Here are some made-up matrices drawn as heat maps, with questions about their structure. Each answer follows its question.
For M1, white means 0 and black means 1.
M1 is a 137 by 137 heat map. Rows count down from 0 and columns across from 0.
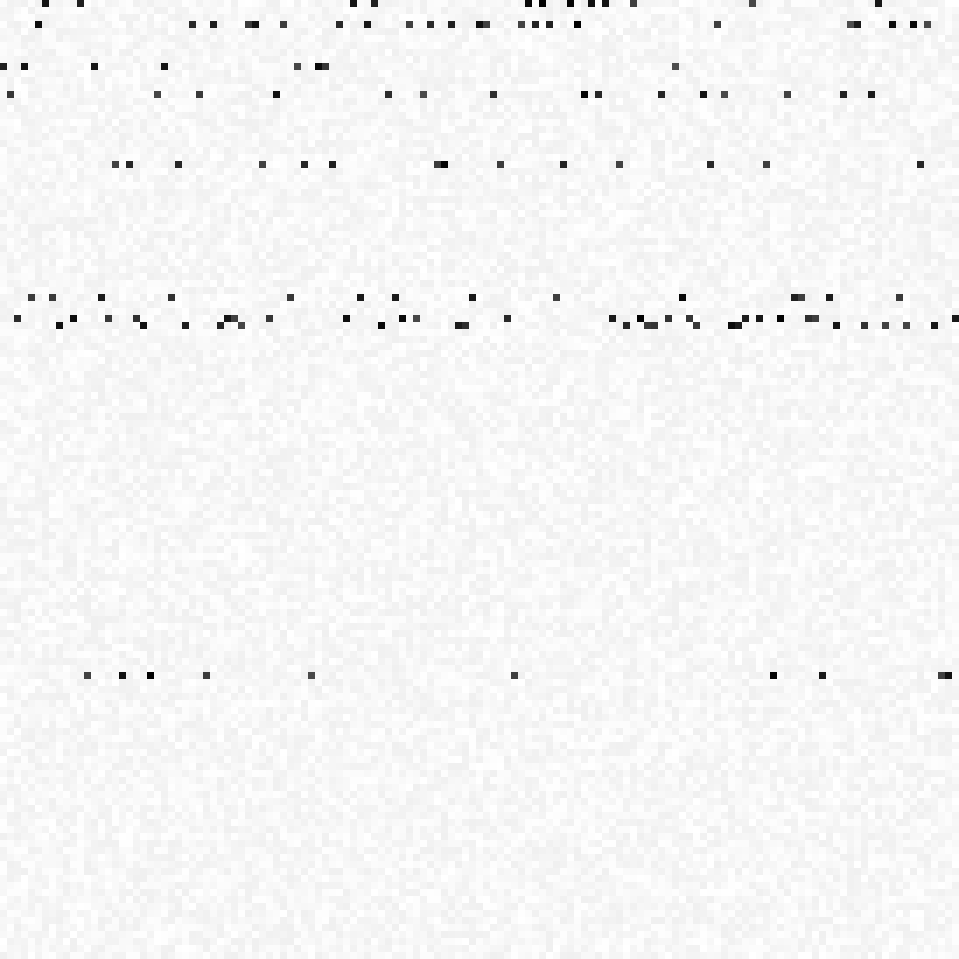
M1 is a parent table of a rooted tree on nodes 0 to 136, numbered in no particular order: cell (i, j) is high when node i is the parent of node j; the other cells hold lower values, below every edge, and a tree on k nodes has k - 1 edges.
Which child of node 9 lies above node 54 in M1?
46
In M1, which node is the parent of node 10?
45
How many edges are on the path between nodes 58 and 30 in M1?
2
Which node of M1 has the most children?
3
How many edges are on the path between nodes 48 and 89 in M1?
4
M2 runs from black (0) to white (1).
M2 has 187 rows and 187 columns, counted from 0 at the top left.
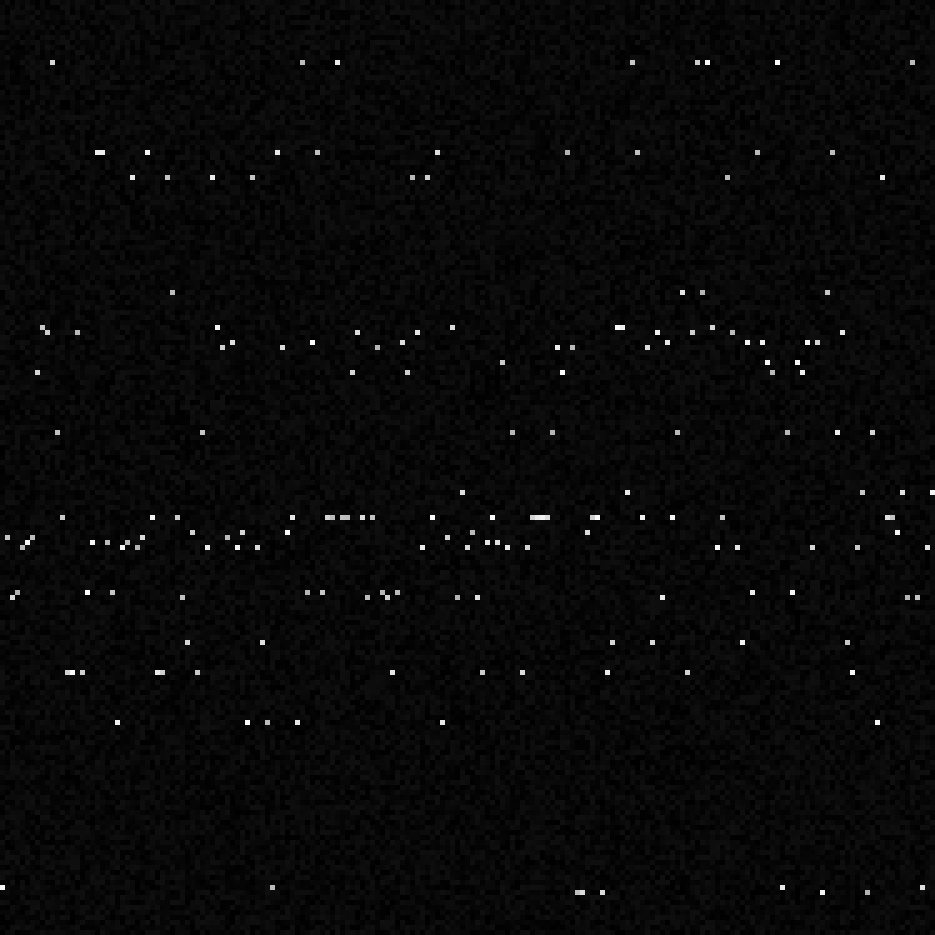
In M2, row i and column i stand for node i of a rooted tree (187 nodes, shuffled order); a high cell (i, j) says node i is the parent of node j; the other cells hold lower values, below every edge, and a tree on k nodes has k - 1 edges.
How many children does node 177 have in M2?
4
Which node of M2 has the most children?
103
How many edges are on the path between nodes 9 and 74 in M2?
3
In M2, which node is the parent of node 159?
72
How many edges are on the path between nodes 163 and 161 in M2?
2
